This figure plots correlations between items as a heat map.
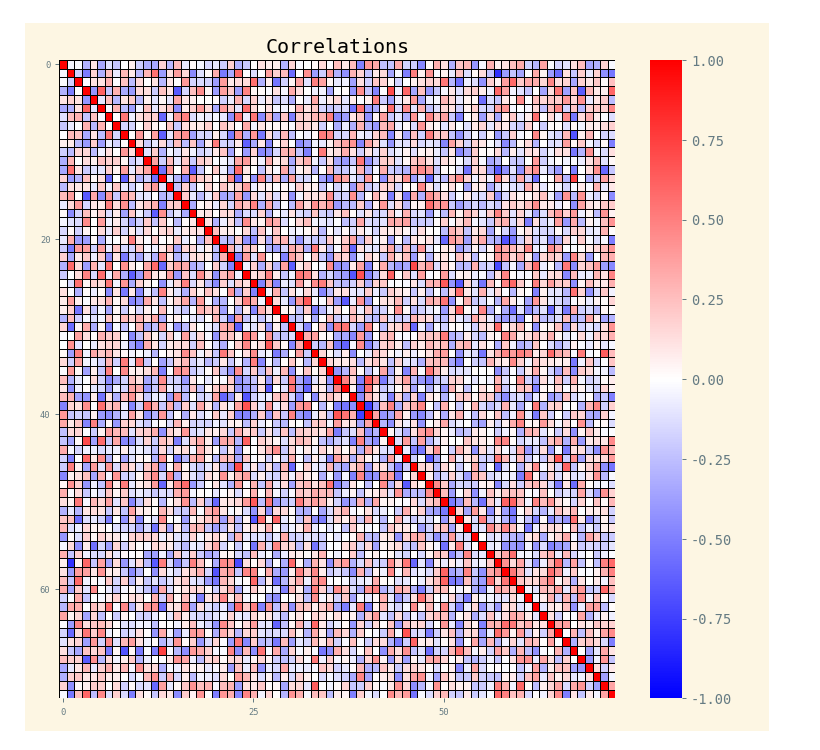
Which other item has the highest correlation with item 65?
45
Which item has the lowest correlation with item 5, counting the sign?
38
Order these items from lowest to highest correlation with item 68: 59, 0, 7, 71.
7, 59, 0, 71
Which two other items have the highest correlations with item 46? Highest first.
23, 66
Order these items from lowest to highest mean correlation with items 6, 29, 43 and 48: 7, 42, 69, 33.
33, 7, 69, 42
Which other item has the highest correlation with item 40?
36
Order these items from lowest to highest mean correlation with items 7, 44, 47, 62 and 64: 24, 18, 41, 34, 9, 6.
9, 41, 34, 18, 6, 24
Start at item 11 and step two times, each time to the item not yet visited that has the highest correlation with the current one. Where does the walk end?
24
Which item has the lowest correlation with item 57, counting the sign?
1
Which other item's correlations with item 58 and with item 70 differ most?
12
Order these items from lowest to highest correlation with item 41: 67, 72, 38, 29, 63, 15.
29, 72, 67, 38, 15, 63
